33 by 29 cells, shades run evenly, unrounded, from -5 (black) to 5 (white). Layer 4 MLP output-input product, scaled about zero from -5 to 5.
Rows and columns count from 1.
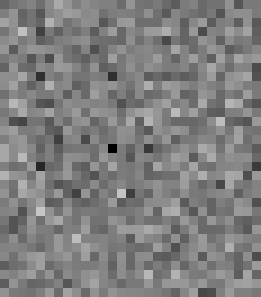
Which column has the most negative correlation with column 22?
24
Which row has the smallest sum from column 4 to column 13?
17
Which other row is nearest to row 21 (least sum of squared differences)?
16
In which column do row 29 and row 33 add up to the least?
23
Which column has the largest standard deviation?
5
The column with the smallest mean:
29
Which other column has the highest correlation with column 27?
2
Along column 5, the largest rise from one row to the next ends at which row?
20
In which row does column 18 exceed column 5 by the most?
19
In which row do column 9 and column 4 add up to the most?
27
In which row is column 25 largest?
14
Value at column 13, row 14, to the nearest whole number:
1
